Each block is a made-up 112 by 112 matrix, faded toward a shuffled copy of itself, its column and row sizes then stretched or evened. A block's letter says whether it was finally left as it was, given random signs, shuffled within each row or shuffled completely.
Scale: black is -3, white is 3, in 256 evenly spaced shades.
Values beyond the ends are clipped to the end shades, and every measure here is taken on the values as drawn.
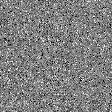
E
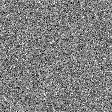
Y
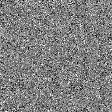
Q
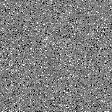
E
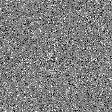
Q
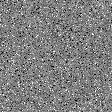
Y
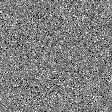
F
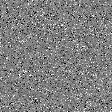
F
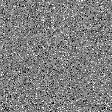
E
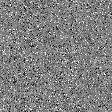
Q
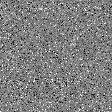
F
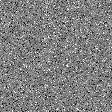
F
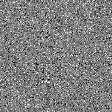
E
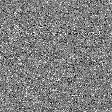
F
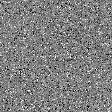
Q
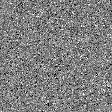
Q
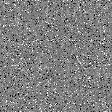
E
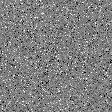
Y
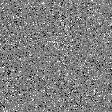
E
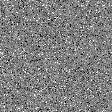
Q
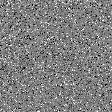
F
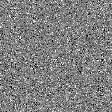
Q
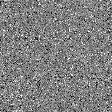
Q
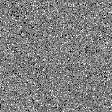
E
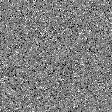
F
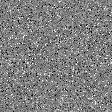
F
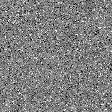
F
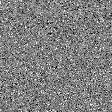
F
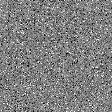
Q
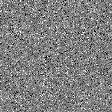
E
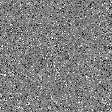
Q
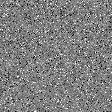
F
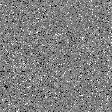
Q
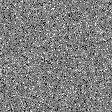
Y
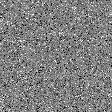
F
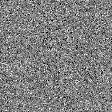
E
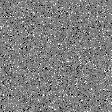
Q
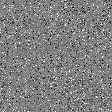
Q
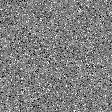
Y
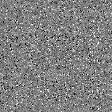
Q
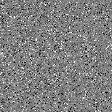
E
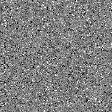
E
